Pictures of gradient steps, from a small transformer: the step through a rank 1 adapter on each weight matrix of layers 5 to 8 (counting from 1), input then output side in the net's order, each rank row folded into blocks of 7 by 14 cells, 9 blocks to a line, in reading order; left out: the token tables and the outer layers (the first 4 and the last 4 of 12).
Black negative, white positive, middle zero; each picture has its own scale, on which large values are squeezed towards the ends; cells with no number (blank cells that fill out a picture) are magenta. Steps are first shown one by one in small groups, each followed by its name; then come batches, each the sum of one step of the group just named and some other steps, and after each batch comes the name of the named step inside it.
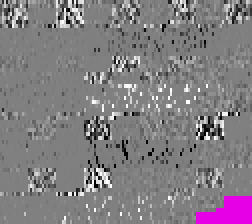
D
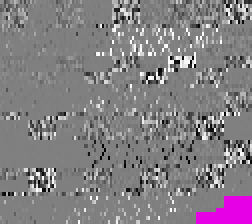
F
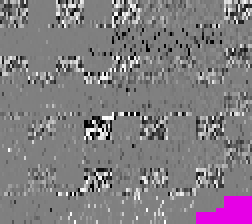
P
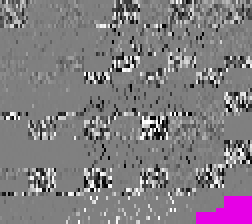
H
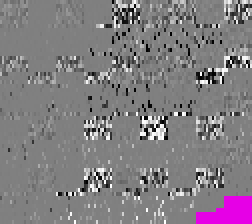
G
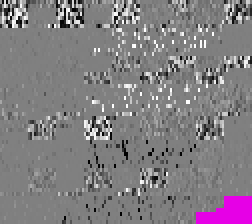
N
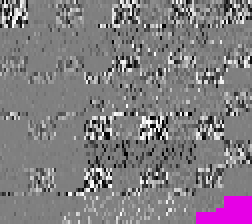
H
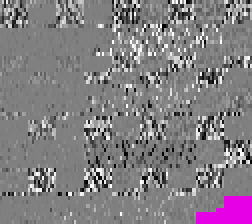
G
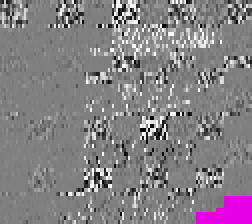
N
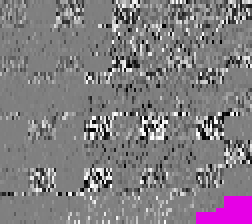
G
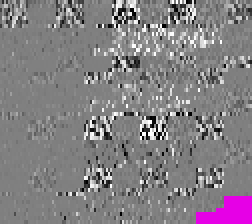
N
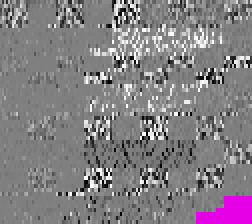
N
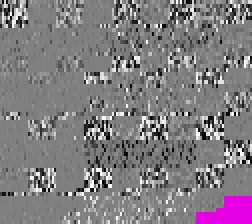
H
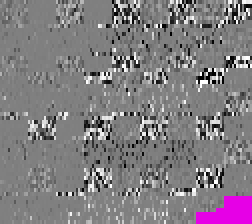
G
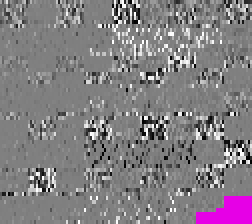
F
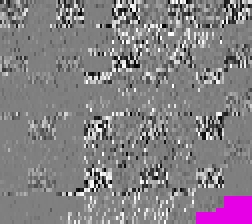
P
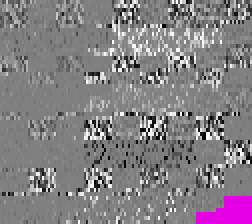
F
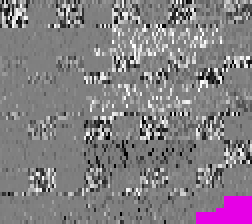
N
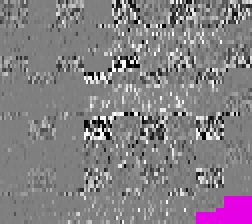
P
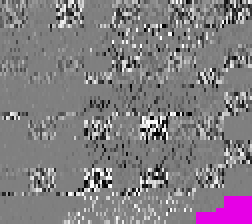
H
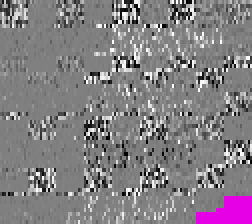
H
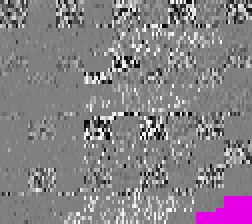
P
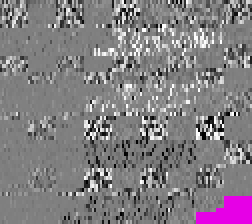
N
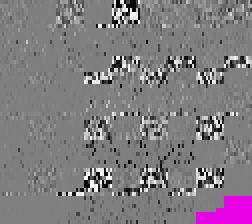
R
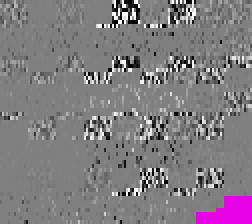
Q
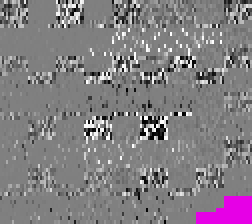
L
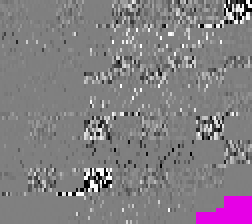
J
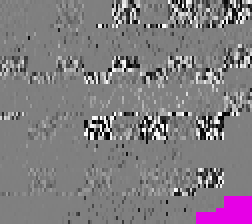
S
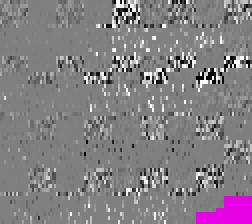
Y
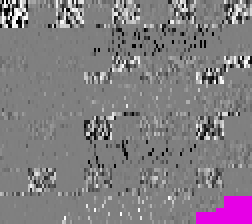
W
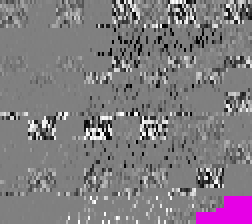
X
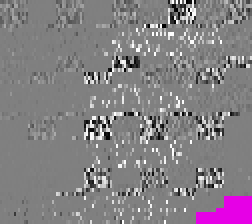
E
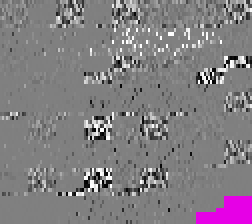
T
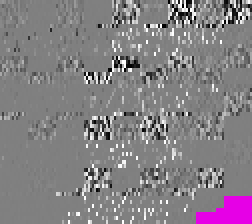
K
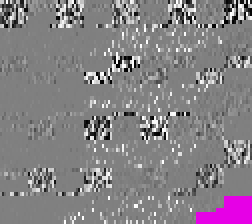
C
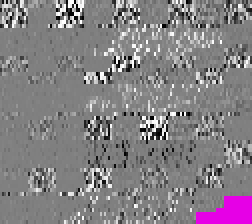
C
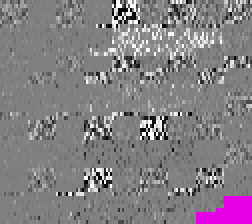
T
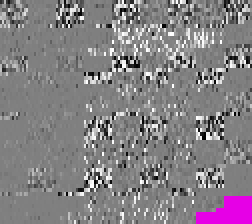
T
